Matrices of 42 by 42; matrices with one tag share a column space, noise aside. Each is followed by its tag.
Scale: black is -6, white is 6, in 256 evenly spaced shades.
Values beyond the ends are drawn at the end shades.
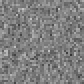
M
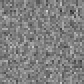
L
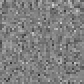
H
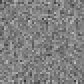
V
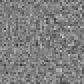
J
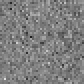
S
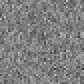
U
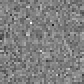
U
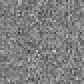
S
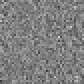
J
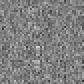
L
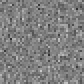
M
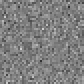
J
